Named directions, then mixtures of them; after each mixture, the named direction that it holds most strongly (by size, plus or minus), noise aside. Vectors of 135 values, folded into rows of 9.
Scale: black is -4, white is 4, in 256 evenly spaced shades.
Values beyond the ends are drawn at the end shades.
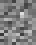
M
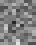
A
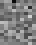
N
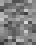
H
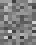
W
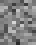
A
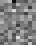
N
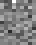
N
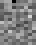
N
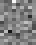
N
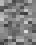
H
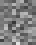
A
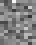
N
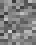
W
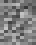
M
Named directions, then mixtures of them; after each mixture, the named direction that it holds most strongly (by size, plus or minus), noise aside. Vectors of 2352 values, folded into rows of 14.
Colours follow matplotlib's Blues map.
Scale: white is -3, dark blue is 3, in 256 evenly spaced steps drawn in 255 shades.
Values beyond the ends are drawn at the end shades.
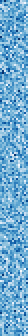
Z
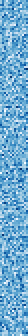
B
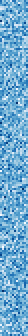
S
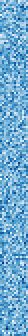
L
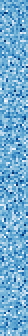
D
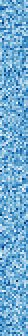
S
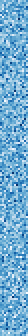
D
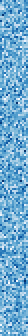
S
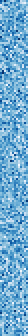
Z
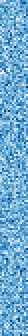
Z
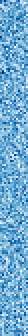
Z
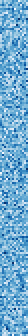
B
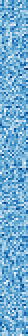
B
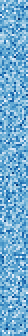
L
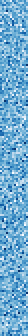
D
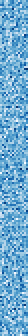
B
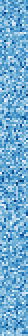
D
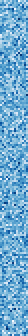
L
